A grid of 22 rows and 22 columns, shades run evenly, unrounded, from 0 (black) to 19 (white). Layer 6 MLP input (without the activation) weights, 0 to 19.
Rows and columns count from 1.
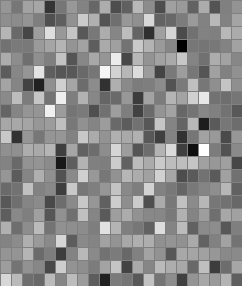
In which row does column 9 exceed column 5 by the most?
2
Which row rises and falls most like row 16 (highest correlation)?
17
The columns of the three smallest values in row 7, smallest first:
4, 10, 3
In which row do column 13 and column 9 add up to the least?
9
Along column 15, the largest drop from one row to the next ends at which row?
11
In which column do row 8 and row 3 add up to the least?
13
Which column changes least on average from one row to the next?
22
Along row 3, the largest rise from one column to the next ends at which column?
15
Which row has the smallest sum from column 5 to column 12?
1
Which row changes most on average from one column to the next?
12
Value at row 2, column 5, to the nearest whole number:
6
